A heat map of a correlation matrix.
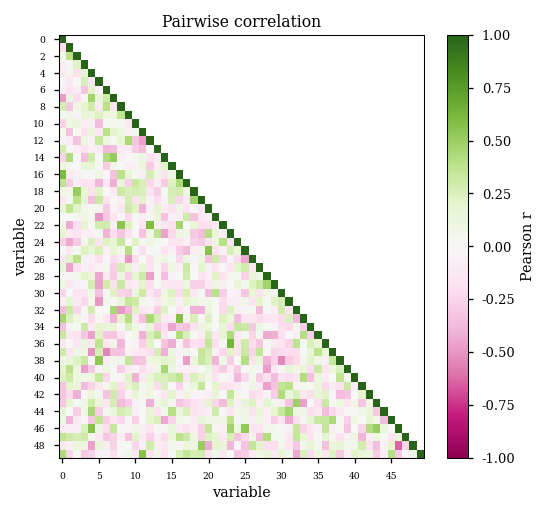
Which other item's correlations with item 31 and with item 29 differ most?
41
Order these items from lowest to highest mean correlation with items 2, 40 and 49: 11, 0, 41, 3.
3, 41, 11, 0
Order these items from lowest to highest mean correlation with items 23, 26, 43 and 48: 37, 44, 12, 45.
44, 12, 37, 45
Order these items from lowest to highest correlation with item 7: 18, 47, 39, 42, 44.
47, 18, 39, 44, 42
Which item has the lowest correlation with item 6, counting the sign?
37
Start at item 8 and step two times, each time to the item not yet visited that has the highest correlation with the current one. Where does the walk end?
12
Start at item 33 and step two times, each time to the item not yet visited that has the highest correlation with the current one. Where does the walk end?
0
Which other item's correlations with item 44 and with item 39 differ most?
4
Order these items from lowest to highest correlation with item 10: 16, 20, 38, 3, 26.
38, 26, 3, 16, 20
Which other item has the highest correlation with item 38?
5
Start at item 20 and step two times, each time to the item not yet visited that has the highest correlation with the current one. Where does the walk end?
46
